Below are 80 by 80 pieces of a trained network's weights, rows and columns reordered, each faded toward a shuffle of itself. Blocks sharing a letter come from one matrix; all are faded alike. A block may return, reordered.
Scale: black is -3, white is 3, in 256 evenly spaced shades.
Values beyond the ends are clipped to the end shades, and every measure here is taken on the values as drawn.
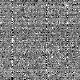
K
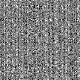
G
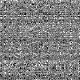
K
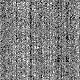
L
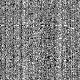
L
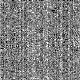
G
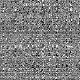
K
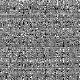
K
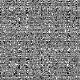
K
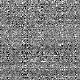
K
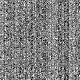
G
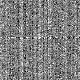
L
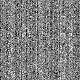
L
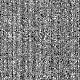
G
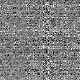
K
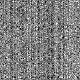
G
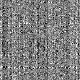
G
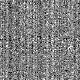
G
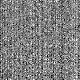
G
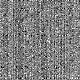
G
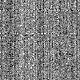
L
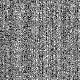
G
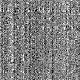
L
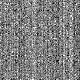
G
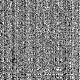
L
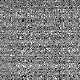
K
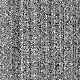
L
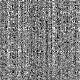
L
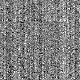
G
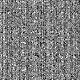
G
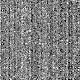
L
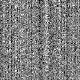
L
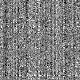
L
